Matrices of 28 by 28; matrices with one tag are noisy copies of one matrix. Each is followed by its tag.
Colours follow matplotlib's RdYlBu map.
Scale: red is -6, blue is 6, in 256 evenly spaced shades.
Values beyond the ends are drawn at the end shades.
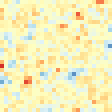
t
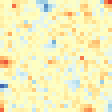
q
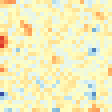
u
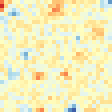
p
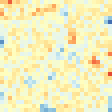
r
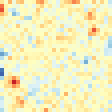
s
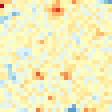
p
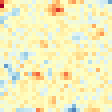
p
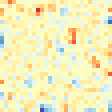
r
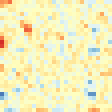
u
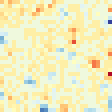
r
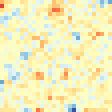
p
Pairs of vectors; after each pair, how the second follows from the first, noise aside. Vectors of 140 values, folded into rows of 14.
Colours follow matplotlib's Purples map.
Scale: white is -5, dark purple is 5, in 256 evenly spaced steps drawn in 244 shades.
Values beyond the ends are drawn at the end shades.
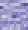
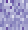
shuffled.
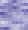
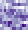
wrapped around, negated, scaled up.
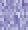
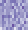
shuffled.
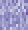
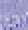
negated, partly zeroed.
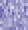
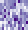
wrapped around, negated, scaled up.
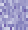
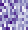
negated, scaled up.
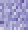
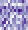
wrapped around, negated, scaled up.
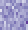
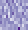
shuffled.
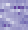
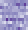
wrapped around.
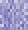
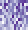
reversed, scaled up.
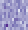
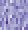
shuffled.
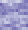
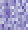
shuffled.
